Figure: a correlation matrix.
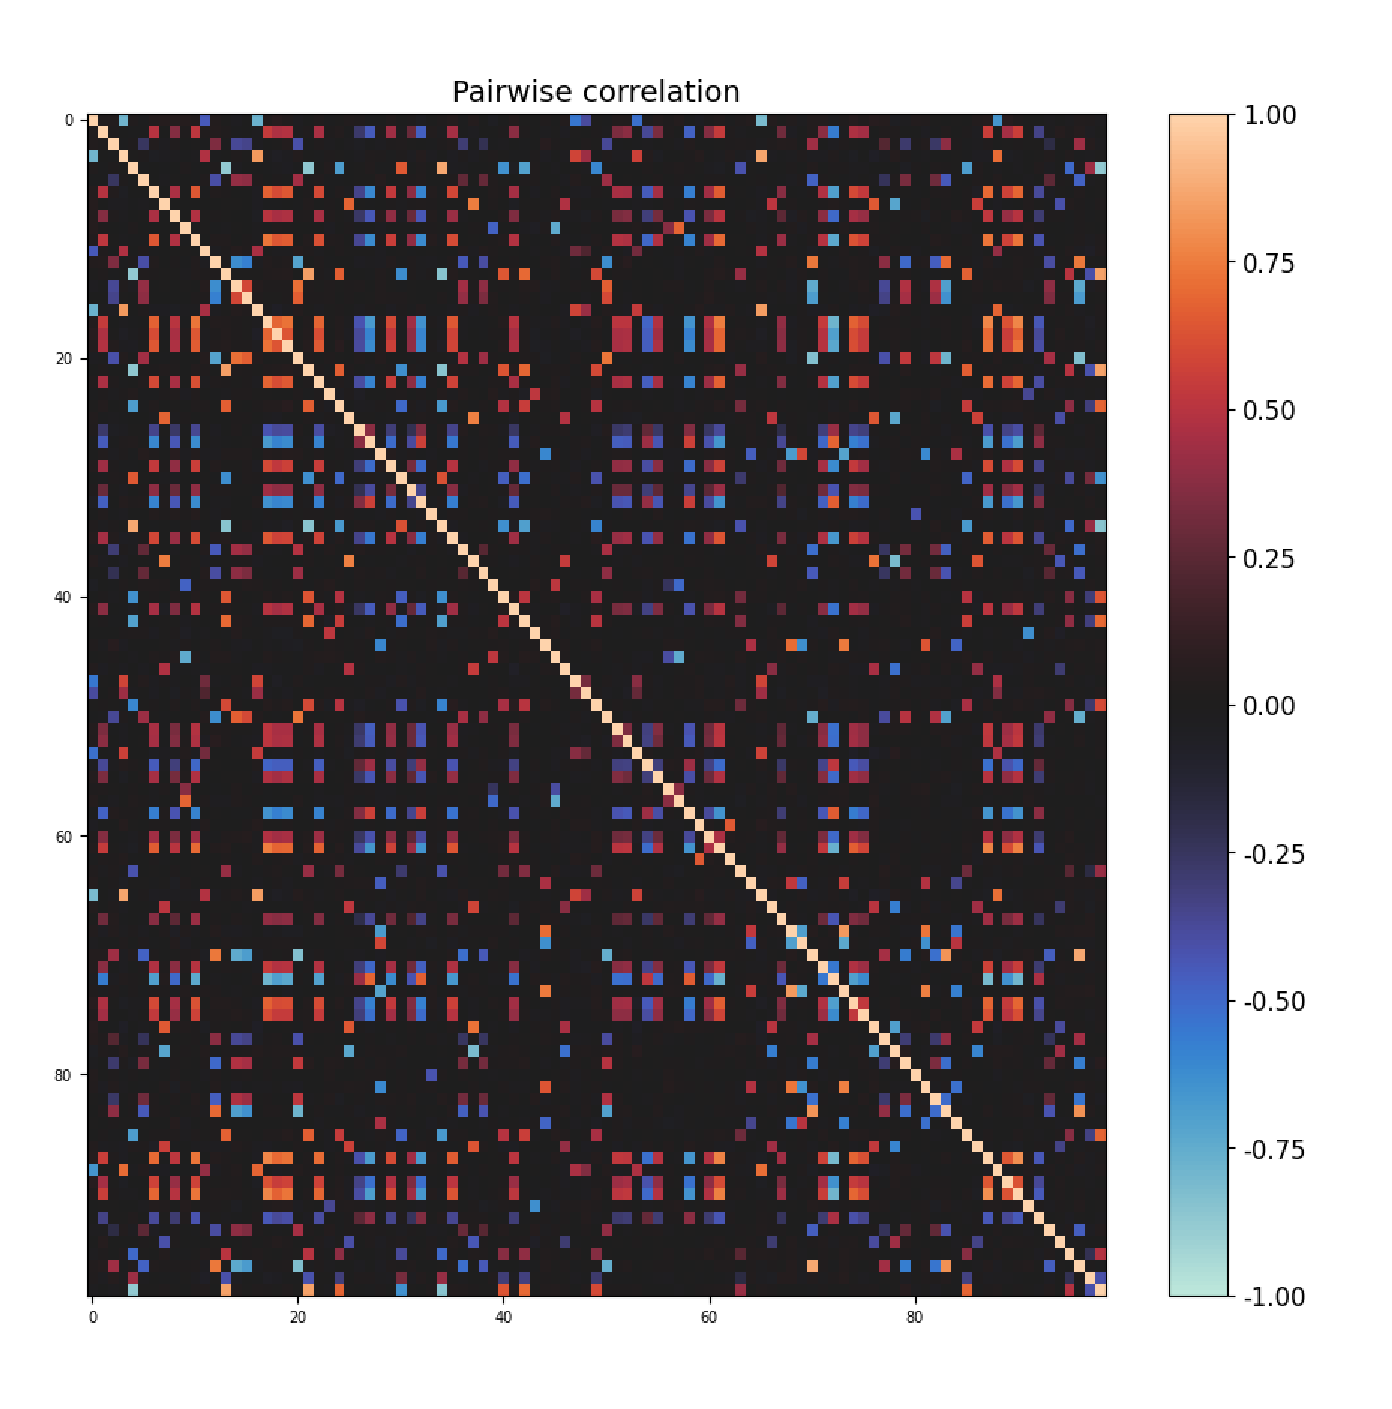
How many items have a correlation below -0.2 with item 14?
6
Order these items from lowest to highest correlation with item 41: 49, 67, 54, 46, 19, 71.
54, 46, 49, 67, 71, 19
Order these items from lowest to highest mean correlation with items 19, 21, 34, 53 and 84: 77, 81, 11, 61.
81, 77, 11, 61
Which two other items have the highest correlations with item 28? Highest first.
69, 84
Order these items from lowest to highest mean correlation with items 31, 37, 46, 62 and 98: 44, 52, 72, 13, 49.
72, 44, 52, 49, 13
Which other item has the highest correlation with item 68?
73
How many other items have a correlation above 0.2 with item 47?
7
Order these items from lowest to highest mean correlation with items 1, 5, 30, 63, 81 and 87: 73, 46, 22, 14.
46, 14, 73, 22
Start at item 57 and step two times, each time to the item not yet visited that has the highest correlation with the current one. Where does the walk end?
56
